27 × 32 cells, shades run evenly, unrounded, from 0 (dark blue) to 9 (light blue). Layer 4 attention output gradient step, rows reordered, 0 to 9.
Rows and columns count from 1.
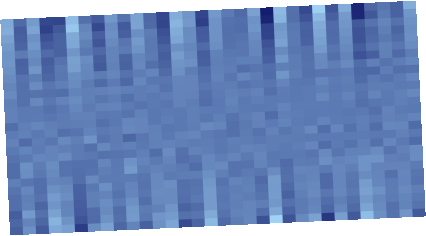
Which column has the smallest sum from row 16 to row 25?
6
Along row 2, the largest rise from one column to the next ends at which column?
22
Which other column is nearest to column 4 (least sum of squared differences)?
16
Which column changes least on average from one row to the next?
23
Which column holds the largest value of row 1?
25
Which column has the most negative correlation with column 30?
18
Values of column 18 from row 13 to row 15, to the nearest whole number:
5 4 4
